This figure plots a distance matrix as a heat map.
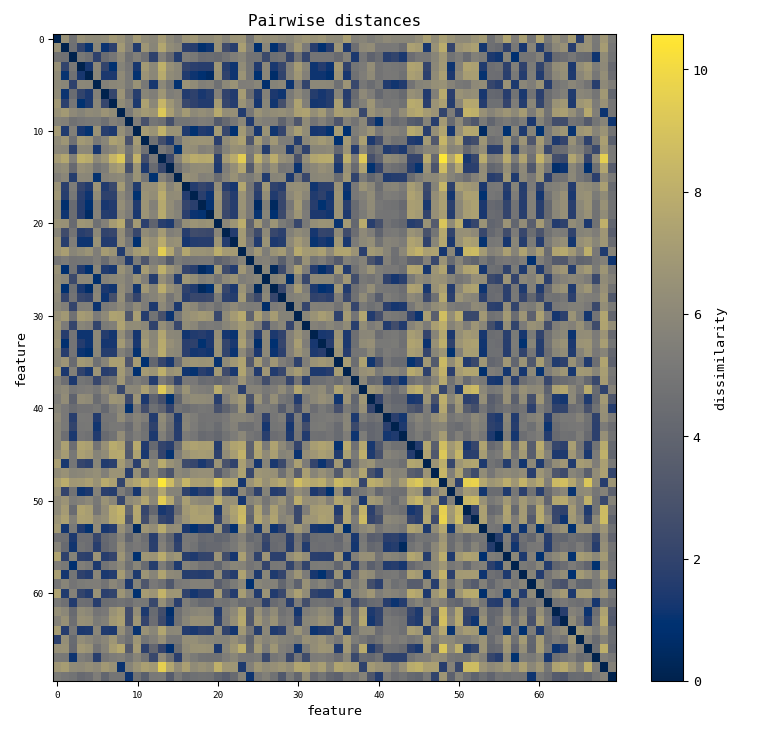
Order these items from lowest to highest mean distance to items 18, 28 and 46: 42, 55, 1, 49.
1, 49, 55, 42
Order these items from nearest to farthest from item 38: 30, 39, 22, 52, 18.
18, 22, 39, 30, 52
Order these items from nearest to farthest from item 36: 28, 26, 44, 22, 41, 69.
22, 28, 69, 41, 26, 44
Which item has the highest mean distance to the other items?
48
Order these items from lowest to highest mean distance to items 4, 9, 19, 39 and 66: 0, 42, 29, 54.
54, 42, 29, 0
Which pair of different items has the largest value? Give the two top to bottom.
13, 48
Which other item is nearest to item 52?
63
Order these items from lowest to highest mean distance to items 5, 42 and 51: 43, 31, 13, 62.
43, 31, 62, 13
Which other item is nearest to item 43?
55
